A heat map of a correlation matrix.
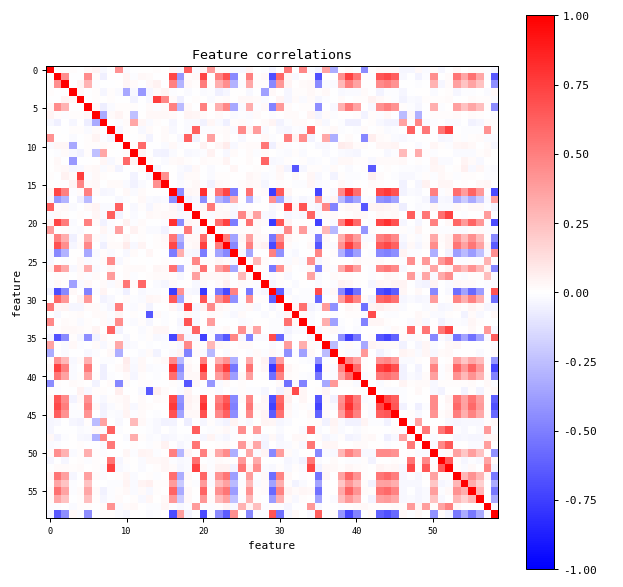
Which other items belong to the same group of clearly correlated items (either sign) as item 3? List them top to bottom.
10, 12, 28
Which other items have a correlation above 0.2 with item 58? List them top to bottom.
17, 24, 29, 35
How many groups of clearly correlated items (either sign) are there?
7
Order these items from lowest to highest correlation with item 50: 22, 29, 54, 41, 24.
29, 24, 41, 54, 22
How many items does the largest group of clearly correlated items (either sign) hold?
25
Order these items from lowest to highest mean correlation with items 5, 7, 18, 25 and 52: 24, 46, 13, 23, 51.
24, 13, 46, 23, 51
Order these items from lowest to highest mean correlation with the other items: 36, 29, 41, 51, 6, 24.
29, 24, 41, 6, 36, 51
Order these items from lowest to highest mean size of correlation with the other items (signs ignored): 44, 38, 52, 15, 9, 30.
15, 9, 52, 38, 30, 44
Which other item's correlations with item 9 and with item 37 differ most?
18
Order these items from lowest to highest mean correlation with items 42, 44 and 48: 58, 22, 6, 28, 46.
58, 6, 28, 46, 22
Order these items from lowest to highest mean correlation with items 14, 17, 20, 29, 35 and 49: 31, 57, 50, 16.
16, 50, 31, 57
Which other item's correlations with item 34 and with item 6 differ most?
52
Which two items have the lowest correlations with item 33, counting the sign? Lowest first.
41, 37
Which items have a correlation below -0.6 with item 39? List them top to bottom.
29, 35, 58
